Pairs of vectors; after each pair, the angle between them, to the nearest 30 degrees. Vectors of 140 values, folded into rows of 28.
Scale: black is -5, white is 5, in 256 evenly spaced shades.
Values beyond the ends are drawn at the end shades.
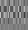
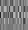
150 degrees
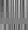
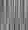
30 degrees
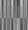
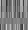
60 degrees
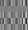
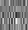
120 degrees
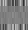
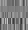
60 degrees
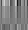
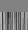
90 degrees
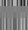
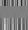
60 degrees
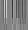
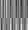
60 degrees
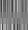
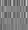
120 degrees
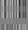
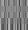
60 degrees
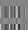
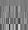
150 degrees
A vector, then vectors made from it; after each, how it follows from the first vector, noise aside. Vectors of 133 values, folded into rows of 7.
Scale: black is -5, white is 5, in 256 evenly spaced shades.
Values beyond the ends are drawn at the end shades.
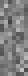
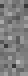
wrapped around, negated, partly zeroed.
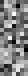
wrapped around, scaled up.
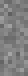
reversed, shrunk.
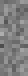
wrapped around, shrunk.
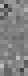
reversed, negated, partly zeroed.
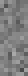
negated, shrunk.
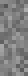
negated, shrunk.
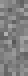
wrapped around, shrunk.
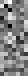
reversed, negated, scaled up.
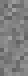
wrapped around, shrunk.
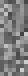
reversed.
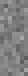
negated, shrunk.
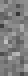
wrapped around, negated, partly zeroed.
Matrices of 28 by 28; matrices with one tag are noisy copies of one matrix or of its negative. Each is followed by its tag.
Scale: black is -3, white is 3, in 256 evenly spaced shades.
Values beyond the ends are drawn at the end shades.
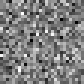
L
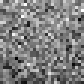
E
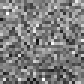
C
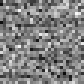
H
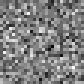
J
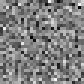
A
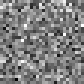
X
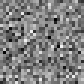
J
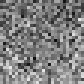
E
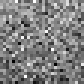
E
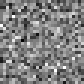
X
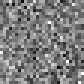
L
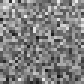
C
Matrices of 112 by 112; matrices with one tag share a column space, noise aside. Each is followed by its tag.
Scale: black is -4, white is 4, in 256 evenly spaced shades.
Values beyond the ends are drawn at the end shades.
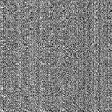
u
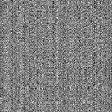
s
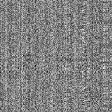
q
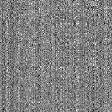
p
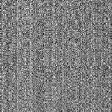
p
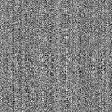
q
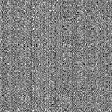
u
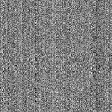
q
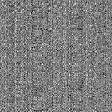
u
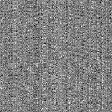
s
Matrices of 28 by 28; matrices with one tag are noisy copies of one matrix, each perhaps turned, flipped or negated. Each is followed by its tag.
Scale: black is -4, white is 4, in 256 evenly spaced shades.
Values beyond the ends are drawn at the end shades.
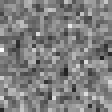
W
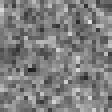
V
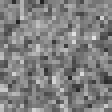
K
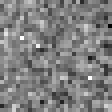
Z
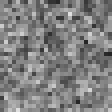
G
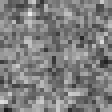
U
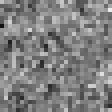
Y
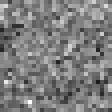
Y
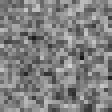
K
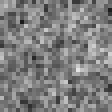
V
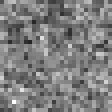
V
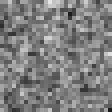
G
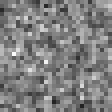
V
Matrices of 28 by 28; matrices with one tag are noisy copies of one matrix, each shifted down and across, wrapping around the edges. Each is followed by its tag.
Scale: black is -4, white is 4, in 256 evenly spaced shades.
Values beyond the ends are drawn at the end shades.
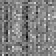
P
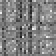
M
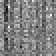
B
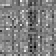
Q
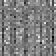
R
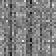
P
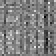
B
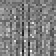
R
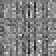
R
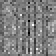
R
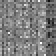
Q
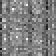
M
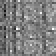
M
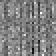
R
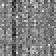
B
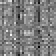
P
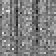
P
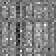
B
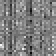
P
